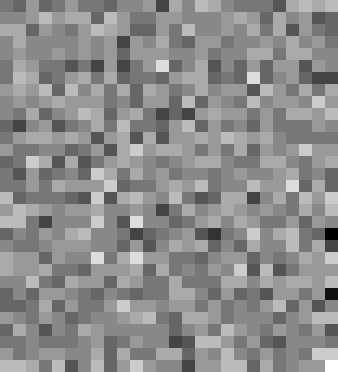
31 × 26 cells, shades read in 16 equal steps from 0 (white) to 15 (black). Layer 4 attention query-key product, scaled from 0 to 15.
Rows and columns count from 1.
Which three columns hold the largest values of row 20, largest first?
26, 17, 11
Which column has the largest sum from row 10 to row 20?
13
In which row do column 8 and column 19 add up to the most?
6
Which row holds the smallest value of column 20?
7
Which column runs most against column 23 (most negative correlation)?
10
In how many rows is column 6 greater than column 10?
11
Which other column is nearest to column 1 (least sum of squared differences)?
19
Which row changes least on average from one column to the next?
5
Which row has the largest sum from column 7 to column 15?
29
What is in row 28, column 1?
9
